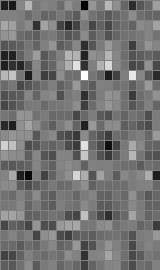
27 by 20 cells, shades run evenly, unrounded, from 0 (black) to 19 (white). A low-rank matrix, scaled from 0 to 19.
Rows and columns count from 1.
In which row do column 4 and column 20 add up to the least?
18
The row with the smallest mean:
13
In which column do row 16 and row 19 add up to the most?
11
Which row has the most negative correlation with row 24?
23
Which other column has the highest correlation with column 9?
5
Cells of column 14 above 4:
24
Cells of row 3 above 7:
14
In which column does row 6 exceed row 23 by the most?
4
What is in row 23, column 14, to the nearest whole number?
11
